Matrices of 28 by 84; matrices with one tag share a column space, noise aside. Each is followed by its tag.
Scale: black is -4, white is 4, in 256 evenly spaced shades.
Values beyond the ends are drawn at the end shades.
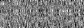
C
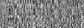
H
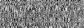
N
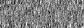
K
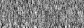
K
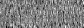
K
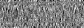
N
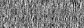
H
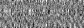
C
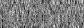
K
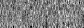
K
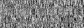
H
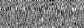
N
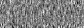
K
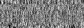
K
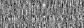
H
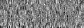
K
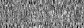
K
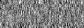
K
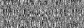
C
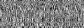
N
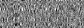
N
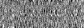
C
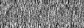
K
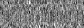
K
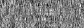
H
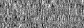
H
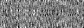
C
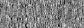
H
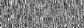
H
